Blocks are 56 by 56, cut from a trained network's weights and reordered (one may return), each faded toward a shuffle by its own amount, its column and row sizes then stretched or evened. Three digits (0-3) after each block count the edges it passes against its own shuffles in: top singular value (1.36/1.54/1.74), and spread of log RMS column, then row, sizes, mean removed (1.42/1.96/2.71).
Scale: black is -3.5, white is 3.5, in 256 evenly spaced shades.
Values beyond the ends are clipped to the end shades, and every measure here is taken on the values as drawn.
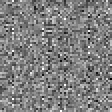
3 2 0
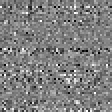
1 1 3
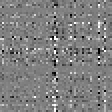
3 3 3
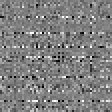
2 2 3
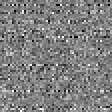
2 0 3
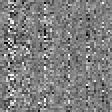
2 3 0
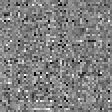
0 2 2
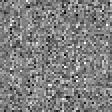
0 2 0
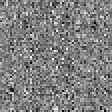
1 2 1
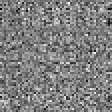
3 1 2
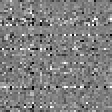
1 2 3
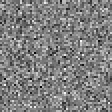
2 0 0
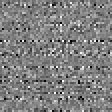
2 1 3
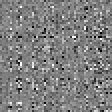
0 3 2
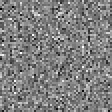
0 2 0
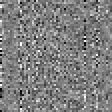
3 3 0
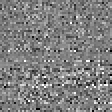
1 1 3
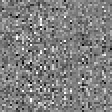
1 3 0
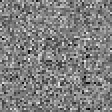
1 1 1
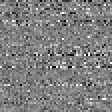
0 1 3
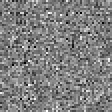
1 1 1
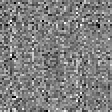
2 2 1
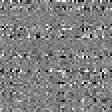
3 2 3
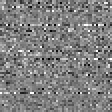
1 0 3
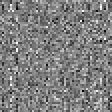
3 2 1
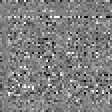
0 2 3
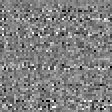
1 0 3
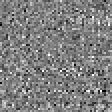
1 1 2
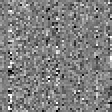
0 3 0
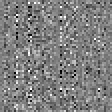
3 3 1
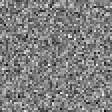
2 0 1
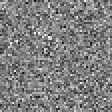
1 1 0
